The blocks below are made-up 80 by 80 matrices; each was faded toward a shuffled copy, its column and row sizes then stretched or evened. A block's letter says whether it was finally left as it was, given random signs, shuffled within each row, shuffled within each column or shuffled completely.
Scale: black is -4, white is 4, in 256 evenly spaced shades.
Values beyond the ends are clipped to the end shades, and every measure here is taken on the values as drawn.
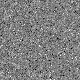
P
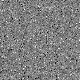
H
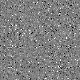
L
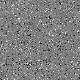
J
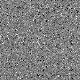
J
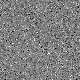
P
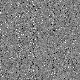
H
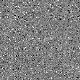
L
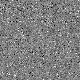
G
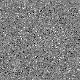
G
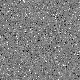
P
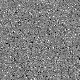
G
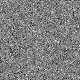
P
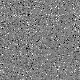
J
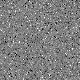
H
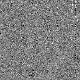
J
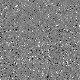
J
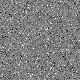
P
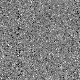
H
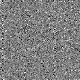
L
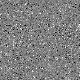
J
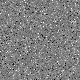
P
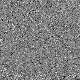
G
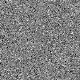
H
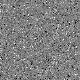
H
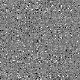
L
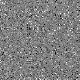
L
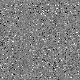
J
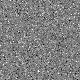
P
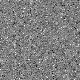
H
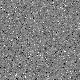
P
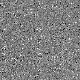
J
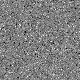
P
